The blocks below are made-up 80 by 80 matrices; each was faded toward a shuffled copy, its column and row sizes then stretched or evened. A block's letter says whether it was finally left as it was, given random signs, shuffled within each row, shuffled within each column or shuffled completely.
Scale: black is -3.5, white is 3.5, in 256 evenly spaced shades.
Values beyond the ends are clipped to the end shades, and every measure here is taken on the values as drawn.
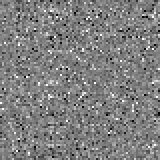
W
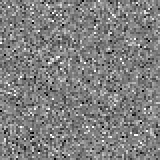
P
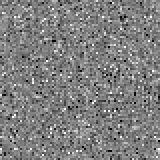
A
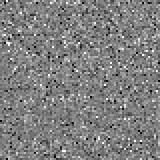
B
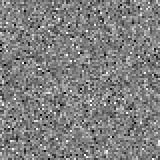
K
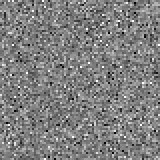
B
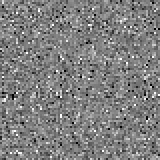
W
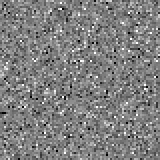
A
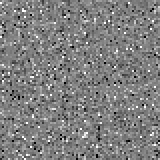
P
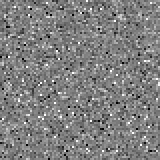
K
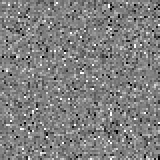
W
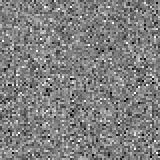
W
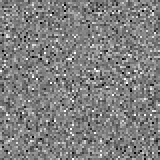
W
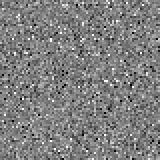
B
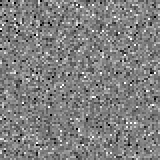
A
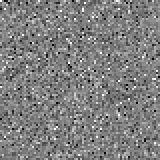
A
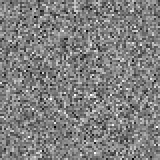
P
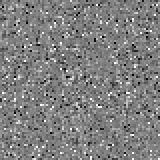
A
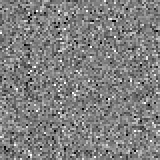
P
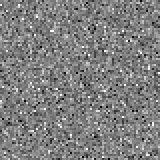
K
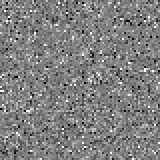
A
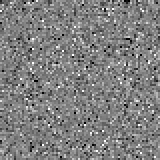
A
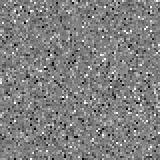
K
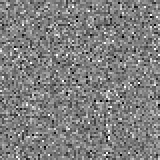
A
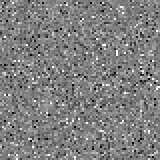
W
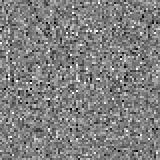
W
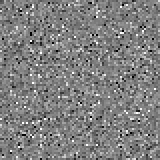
A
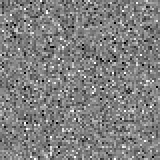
P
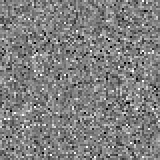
A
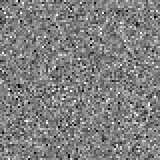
K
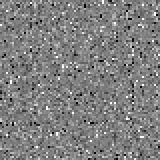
W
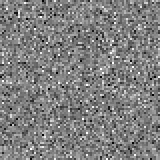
P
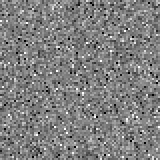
K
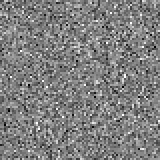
K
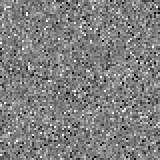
K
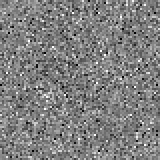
K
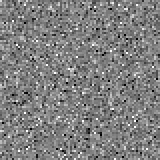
K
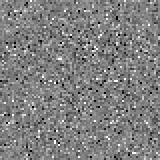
B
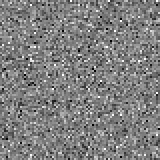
W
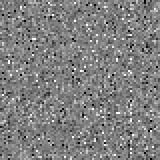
P
